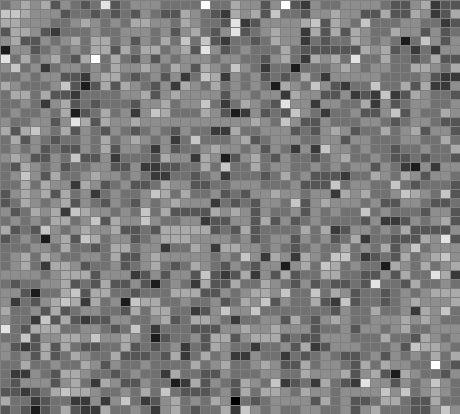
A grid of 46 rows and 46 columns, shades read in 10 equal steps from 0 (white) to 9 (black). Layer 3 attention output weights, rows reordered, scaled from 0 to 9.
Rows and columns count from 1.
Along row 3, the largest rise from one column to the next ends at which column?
25
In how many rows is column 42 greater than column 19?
17
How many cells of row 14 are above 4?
16
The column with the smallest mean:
7
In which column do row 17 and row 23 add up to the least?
33
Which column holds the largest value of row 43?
18
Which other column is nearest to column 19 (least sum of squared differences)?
2
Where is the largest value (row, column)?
45, 24
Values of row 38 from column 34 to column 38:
4 4 5 5 5
